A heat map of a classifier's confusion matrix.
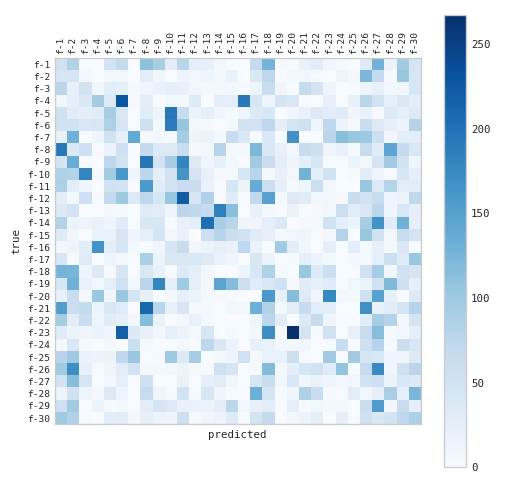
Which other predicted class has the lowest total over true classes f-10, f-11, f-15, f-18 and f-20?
f-25
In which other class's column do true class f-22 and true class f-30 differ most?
f-8
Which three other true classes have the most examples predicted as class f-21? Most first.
f-10, f-18, f-28
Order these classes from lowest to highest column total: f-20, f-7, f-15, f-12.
f-7, f-12, f-15, f-20
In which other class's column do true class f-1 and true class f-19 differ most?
f-14
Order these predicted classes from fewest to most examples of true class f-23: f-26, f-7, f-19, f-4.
f-19, f-4, f-7, f-26
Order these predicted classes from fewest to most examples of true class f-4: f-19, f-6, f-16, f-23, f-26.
f-23, f-19, f-26, f-16, f-6
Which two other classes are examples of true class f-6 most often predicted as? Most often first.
f-10, f-11
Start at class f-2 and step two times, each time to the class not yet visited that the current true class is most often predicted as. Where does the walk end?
f-27
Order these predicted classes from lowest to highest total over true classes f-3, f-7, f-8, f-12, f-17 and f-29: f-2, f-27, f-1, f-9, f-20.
f-9, f-20, f-2, f-27, f-1
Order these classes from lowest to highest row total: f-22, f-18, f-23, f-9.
f-22, f-18, f-23, f-9
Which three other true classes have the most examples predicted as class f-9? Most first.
f-19, f-1, f-21
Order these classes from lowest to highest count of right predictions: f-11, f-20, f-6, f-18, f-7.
f-6, f-11, f-18, f-20, f-7
